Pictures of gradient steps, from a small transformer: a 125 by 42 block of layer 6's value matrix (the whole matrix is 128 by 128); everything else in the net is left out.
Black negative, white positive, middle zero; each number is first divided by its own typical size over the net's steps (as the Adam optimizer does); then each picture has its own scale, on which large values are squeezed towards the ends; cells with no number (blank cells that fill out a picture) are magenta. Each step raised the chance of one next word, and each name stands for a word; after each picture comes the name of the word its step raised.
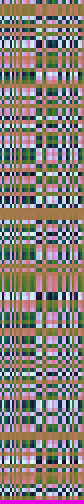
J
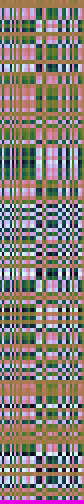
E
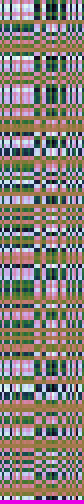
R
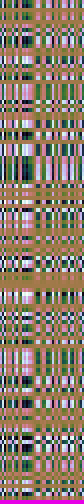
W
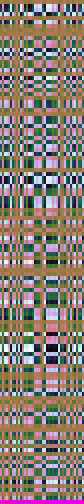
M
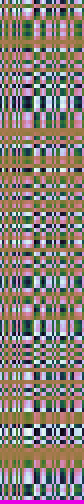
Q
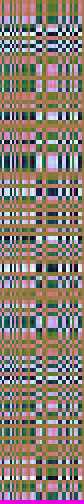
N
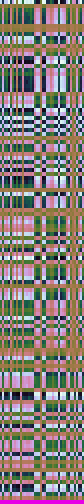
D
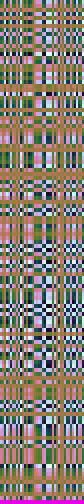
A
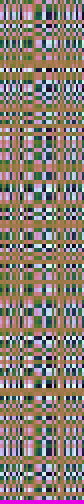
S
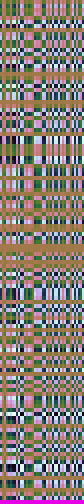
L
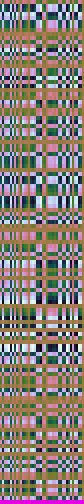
M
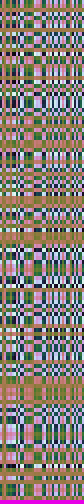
A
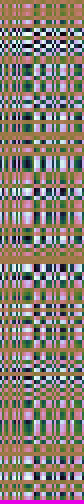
N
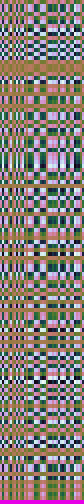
N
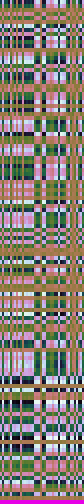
W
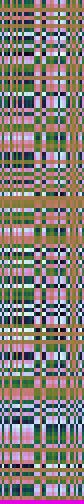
A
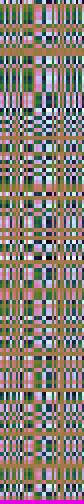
D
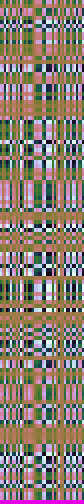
E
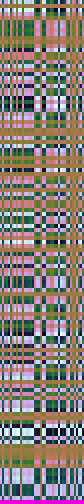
Q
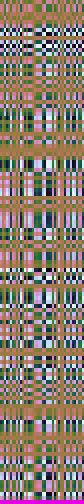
N
